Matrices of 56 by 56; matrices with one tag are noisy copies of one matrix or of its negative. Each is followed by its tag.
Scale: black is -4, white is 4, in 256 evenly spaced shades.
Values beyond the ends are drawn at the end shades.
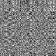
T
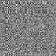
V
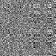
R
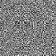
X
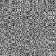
T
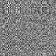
V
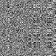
R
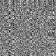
T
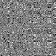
R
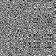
R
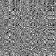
T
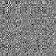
V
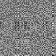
X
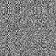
V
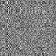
V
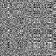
R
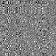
V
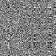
R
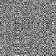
X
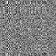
V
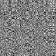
T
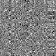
T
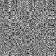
T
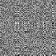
X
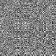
X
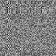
V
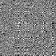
X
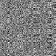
R
